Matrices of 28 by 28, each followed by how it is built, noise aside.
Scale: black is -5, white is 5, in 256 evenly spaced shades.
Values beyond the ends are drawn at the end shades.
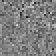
upper triangular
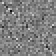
diagonal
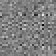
low rank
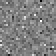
sparse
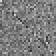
diagonal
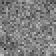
smooth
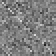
diagonal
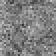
smooth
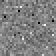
sparse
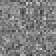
low rank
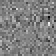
low rank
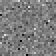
sparse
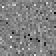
sparse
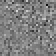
upper triangular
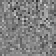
upper triangular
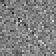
diagonal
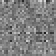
low rank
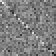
diagonal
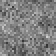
smooth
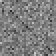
diagonal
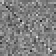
diagonal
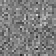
low rank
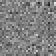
low rank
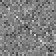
diagonal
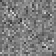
diagonal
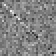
diagonal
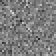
diagonal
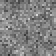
smooth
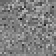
upper triangular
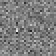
low rank
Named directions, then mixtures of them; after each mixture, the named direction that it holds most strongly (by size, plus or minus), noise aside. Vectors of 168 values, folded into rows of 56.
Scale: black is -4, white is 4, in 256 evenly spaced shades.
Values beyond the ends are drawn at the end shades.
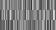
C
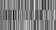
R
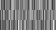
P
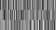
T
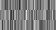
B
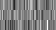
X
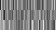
T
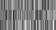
R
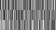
T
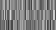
C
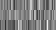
X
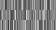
B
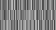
T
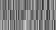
T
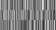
T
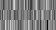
X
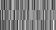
P
